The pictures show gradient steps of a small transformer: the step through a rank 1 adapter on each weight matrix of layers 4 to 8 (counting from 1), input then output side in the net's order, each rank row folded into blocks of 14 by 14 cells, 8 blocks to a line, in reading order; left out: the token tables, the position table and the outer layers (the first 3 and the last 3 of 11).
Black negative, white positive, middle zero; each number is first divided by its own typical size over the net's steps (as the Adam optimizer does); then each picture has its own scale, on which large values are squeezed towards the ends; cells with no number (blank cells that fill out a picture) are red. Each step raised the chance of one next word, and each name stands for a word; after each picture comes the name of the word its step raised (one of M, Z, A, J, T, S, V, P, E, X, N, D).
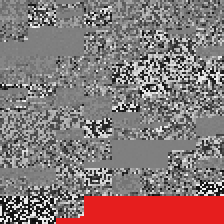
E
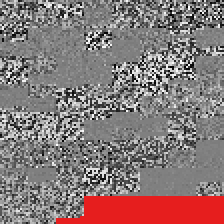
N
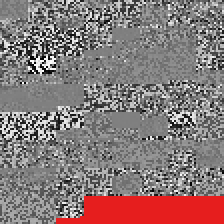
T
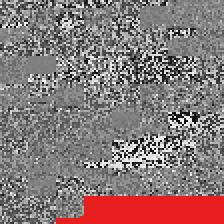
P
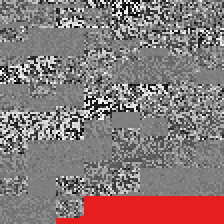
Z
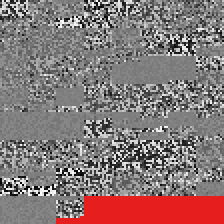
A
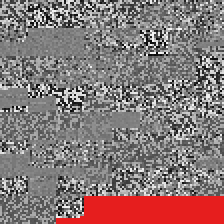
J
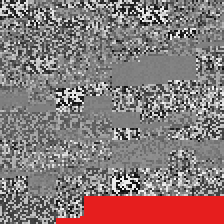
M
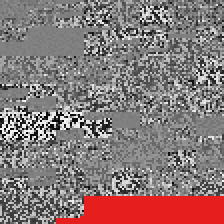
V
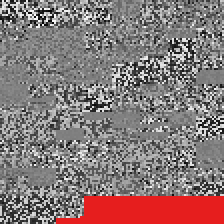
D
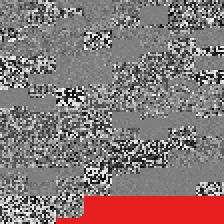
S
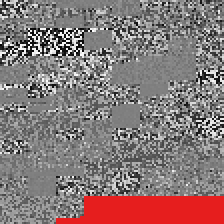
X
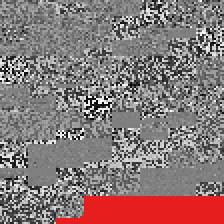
D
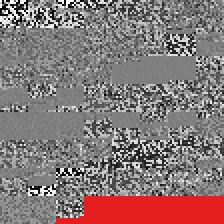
A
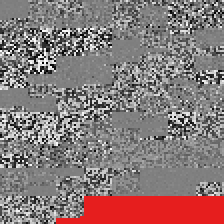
T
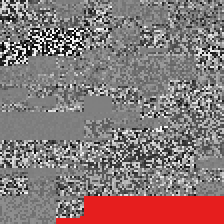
X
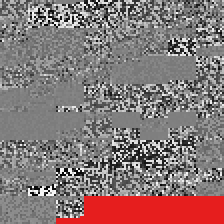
A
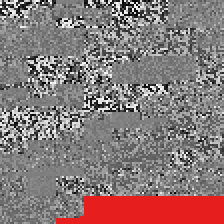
Z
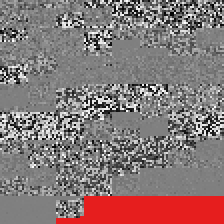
Z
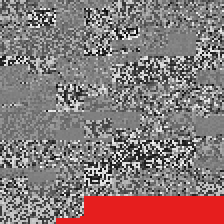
S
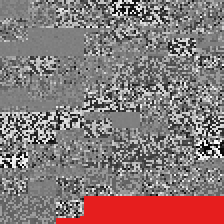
Z
